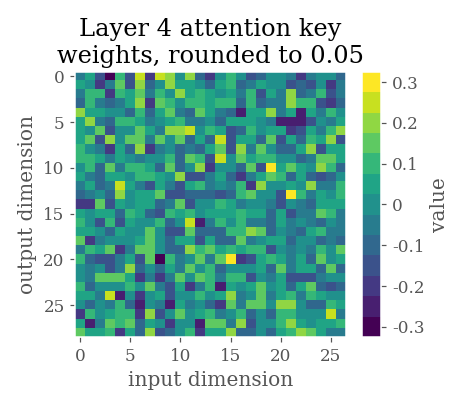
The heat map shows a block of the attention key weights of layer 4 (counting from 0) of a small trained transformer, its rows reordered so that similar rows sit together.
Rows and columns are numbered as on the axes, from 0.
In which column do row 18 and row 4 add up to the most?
0
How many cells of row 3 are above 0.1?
3
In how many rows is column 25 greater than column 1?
15
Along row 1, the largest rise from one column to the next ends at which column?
6
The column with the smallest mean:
22
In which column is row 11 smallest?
16
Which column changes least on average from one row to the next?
20
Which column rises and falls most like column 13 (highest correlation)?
2
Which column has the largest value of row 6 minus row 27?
9
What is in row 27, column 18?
0
